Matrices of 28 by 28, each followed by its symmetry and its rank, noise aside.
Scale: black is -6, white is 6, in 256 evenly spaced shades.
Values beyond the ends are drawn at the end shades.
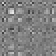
symmetric, rank two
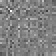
symmetric, rank three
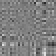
antisymmetric, rank two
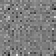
symmetric, rank three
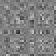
no symmetry, rank three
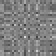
no symmetry, rank two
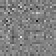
antisymmetric, rank four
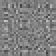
antisymmetric, rank four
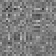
symmetric, rank three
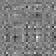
no symmetry, rank three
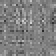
no symmetry, rank four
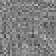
antisymmetric, rank four
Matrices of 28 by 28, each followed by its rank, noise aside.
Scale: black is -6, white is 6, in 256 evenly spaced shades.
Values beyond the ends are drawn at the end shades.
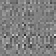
three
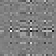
two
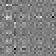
three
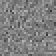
eight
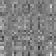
three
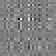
two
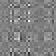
two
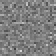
eight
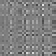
two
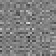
three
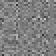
four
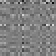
two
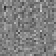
six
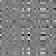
two
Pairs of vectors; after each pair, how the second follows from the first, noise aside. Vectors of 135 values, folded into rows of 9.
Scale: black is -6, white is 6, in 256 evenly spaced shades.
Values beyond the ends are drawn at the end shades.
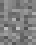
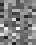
scaled up.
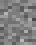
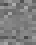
reversed, partly zeroed.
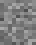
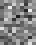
scaled up.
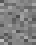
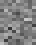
wrapped around, negated.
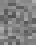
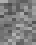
wrapped around, negated.
